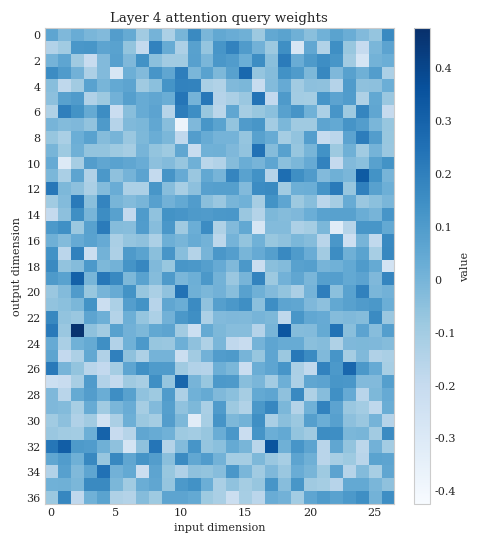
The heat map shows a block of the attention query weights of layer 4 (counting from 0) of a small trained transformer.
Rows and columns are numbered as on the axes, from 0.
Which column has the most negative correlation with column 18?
3
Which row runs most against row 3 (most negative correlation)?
28
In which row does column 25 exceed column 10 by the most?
7
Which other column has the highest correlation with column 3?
11
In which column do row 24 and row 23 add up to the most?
2
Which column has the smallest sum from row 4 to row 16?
13
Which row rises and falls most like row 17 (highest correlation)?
23
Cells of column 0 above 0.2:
4
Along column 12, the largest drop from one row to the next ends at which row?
6
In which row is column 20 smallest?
26
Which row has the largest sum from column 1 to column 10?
19
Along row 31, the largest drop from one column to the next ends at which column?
5
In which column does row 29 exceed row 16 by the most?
21
